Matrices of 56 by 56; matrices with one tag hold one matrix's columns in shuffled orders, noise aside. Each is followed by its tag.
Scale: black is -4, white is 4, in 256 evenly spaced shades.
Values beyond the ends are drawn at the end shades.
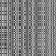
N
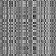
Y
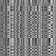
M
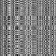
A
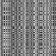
N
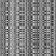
N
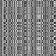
Y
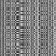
N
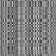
Y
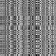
A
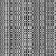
N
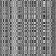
Y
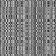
Y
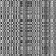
Y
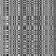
A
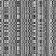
Y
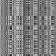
A
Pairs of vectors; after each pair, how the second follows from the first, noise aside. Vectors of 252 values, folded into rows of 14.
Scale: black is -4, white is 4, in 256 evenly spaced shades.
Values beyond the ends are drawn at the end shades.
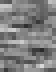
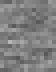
shrunk.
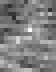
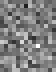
shuffled.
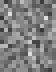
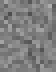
negated, shrunk.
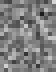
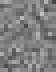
negated, shrunk.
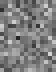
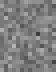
reversed, shrunk.
